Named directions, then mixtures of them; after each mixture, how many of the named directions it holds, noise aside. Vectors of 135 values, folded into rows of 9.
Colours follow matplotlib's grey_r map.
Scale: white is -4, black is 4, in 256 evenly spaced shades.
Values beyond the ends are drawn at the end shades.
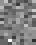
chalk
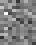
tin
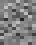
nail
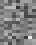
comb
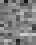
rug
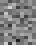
four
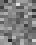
one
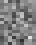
two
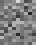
two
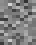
three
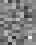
two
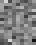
one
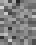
two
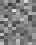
two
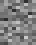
four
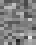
two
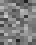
four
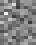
three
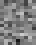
two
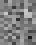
three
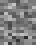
three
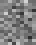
four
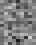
three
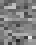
two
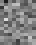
four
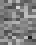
one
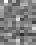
two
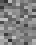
three
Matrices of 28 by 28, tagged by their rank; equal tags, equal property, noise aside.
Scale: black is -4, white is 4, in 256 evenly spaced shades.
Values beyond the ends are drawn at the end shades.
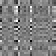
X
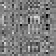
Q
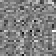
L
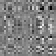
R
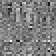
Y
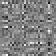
Q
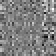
Q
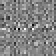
Y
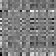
X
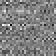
Y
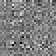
Q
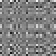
R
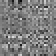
Y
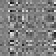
R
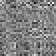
Y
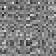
Y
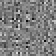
L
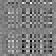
X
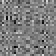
Y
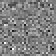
L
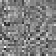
Y
